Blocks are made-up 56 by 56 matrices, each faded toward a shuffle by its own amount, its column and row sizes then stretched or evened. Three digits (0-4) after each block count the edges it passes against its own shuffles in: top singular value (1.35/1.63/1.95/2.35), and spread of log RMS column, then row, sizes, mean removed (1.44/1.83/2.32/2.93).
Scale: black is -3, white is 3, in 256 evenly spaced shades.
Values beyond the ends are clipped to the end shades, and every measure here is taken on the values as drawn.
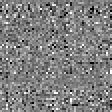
0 2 3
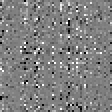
2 4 2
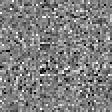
2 0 1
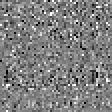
2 2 2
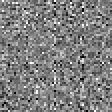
2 2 1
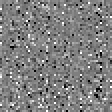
0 3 0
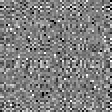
4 1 1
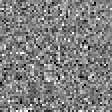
2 0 1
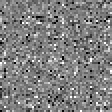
0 2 2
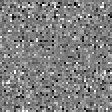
0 0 3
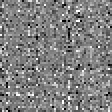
1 3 2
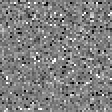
0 0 1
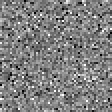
1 0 0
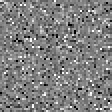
1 0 0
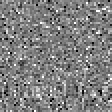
2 0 0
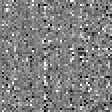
1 3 1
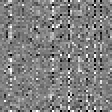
4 4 2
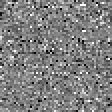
0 0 2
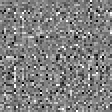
3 2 2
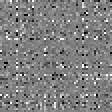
1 3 4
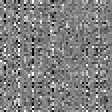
4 4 0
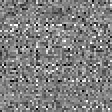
3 1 3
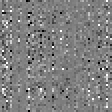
1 4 1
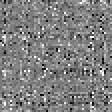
2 2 2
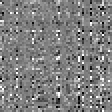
3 4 2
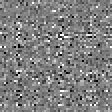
2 2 3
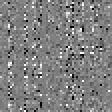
0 4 1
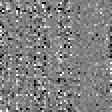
0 4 2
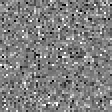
1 0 2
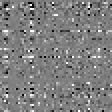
3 3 4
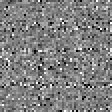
1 1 3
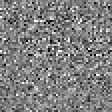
1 0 2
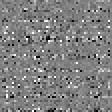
0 2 4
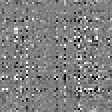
1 4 4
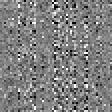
3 4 1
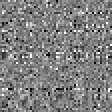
3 2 2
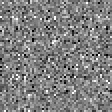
0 1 2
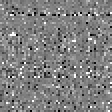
2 2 3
